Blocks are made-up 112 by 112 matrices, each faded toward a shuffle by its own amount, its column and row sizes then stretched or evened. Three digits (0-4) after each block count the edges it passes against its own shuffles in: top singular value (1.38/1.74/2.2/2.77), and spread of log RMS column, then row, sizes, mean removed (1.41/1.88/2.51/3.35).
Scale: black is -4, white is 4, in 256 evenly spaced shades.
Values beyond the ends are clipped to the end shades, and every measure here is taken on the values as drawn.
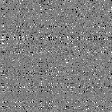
3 2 3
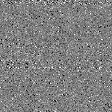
2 0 3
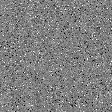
1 0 0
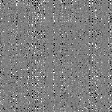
3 4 2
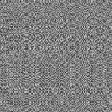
4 2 3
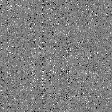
2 2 1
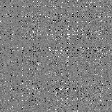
1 3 3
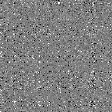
2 2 3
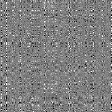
4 4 3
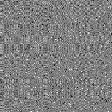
4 0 0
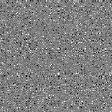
3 2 2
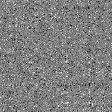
2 1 1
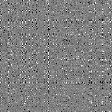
4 3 2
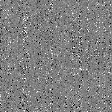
1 3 1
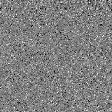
2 0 1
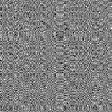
4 2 1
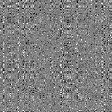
4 3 1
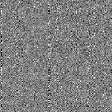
3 3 0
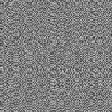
4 1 2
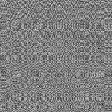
4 0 2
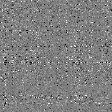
2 2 3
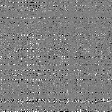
2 3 4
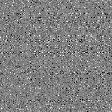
3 1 3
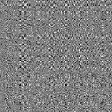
4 3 3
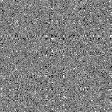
3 2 2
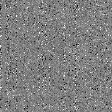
0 3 0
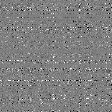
1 2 4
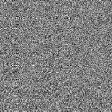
3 1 2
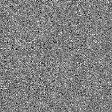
1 2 2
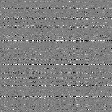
4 1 4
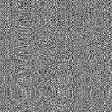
4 3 2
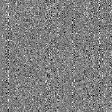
2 4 0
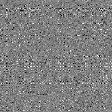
3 1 3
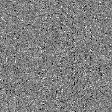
1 2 0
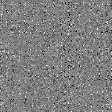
0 3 2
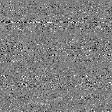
1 0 4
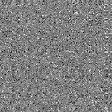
3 1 1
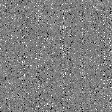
1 3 0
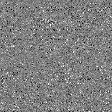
1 1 2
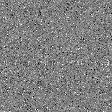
1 0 1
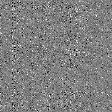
1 3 1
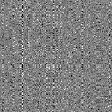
4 3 0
